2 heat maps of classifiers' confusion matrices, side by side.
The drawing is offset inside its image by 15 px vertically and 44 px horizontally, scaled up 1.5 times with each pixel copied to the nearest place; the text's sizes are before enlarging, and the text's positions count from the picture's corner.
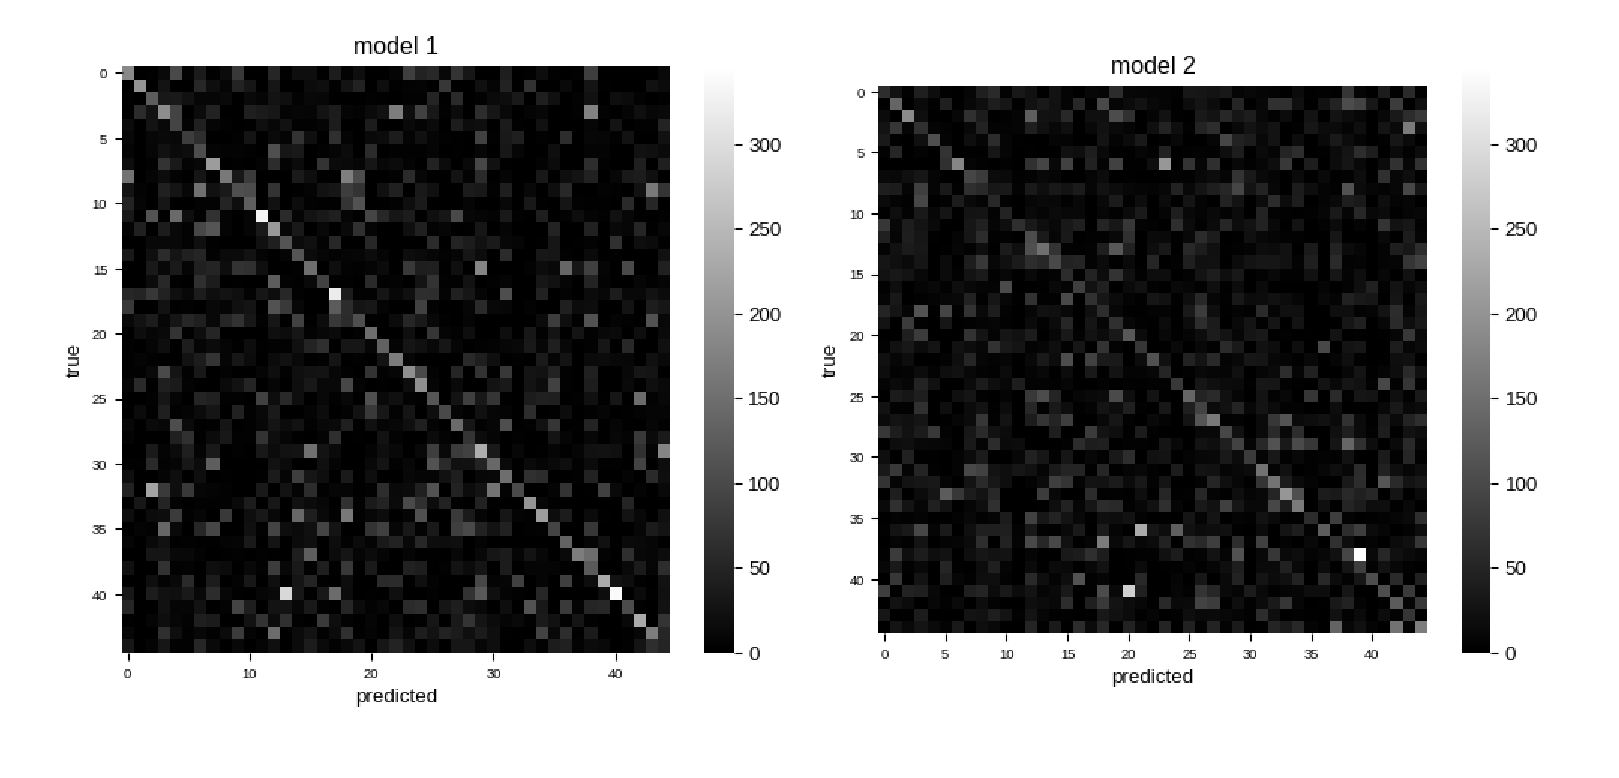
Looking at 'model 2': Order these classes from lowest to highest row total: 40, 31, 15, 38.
15, 40, 31, 38
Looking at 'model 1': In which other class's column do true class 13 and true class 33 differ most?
23
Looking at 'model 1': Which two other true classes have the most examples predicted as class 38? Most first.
3, 37
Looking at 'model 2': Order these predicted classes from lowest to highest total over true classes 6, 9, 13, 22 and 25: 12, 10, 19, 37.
10, 37, 12, 19
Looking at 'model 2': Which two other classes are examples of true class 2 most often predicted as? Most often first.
12, 19
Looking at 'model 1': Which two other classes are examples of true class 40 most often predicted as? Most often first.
13, 17
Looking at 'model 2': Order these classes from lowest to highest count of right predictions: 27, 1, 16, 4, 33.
16, 4, 1, 27, 33
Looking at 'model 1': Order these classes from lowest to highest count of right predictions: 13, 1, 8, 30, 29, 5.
5, 13, 30, 8, 1, 29
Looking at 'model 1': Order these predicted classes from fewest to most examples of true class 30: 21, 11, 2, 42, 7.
11, 21, 2, 42, 7
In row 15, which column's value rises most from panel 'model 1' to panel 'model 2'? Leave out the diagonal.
19
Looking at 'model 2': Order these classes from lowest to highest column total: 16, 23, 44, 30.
30, 16, 23, 44
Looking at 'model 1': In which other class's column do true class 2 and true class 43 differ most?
12
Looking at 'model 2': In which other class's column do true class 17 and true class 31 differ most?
8
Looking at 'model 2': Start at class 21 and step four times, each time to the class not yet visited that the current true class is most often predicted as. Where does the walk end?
20
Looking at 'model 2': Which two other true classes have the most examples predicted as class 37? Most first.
44, 35
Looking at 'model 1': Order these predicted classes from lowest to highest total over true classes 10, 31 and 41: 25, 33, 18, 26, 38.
25, 26, 38, 18, 33
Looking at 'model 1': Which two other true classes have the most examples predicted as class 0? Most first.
8, 18
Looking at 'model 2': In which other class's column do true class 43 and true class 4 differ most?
28
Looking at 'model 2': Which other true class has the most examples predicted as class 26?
27
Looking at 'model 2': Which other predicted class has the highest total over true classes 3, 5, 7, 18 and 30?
43
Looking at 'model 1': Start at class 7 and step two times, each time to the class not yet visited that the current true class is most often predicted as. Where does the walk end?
44
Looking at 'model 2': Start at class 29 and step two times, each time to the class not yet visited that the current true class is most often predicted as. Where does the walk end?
39
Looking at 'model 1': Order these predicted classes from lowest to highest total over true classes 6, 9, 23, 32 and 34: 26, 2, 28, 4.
26, 28, 4, 2
